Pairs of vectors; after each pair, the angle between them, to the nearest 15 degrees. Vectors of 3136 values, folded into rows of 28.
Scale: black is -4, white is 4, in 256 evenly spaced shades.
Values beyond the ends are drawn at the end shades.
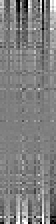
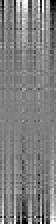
150 degrees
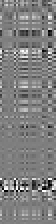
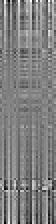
120 degrees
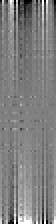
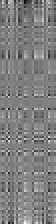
60 degrees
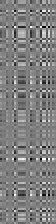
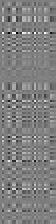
90 degrees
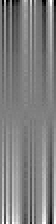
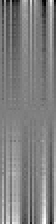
15 degrees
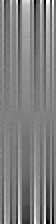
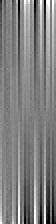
30 degrees
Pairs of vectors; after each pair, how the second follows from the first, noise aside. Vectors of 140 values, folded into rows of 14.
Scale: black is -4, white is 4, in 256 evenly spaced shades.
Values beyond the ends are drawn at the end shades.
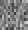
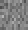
reversed, negated, shrunk.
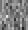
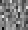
wrapped around, negated.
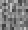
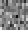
wrapped around, negated.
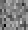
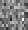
wrapped around, negated.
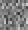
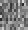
wrapped around, negated.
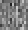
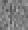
reversed, negated, shrunk.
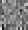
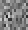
wrapped around, negated.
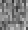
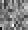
wrapped around.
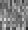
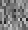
wrapped around, negated.
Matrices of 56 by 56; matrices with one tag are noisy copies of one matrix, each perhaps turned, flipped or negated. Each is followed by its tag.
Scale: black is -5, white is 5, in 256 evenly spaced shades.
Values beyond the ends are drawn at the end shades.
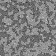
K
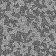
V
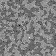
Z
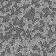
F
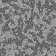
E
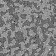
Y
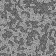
K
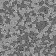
F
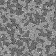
V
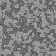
V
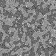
E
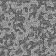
V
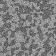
Y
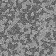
F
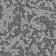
K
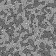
E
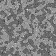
E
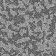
Y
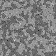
K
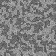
Z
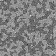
V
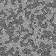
E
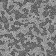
E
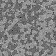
F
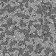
Y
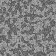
Z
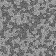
V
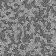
Z
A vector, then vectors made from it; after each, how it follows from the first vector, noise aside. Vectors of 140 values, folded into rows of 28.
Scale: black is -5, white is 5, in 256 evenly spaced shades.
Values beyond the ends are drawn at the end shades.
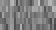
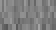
reversed, negated, shrunk.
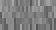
shrunk.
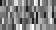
wrapped around, scaled up.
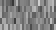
sign-scrambled.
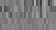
reversed, partly zeroed.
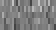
partly zeroed.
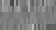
wrapped around, negated, partly zeroed.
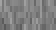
reversed, negated, shrunk.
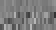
wrapped around, negated, partly zeroed.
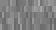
shrunk.
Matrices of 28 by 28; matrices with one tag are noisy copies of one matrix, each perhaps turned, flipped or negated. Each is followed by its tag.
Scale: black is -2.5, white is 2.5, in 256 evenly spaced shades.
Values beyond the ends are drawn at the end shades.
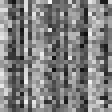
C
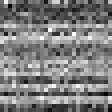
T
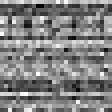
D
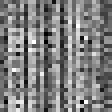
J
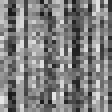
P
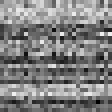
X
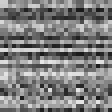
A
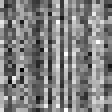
A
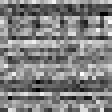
D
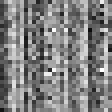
C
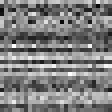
A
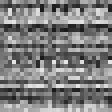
C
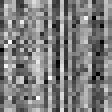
A
